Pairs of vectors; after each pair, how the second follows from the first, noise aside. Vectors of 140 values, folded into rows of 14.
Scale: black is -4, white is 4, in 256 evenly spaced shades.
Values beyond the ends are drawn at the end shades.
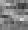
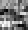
reversed, negated, scaled up.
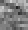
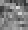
negated.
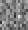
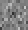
wrapped around, negated, partly zeroed.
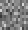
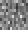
wrapped around.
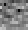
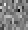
sign-scrambled.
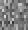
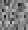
negated.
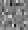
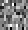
reversed, negated, scaled up.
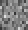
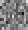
reversed, negated.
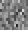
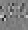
wrapped around, negated, partly zeroed.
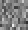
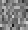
negated.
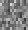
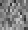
sign-scrambled.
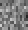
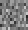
sign-scrambled.
